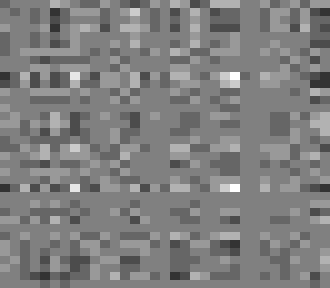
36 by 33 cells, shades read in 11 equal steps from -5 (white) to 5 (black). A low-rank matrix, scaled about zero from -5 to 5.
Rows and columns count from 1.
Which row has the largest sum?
35
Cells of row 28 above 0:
10
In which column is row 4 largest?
6
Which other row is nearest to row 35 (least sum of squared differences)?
21
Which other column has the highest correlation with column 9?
13
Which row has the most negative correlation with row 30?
31
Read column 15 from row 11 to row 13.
1 0 0
